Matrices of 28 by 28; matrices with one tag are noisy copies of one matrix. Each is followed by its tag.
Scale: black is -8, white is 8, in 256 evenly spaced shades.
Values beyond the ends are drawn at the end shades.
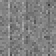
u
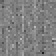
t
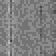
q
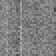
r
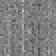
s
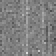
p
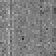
q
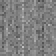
t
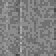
r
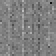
s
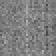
p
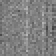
p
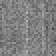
p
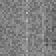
p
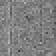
q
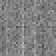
t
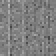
u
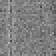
q
